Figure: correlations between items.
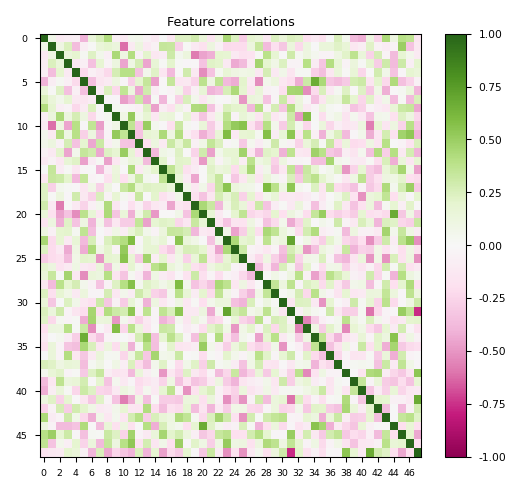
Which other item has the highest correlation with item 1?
45
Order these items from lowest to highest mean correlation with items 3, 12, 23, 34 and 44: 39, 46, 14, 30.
39, 14, 30, 46
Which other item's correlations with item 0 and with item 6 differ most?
43
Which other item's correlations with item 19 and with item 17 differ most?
28
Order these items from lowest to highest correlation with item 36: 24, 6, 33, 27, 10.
10, 6, 24, 33, 27
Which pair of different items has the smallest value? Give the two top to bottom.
31, 47
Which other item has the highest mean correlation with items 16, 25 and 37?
15
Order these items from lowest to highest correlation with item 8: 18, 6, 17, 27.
18, 17, 6, 27
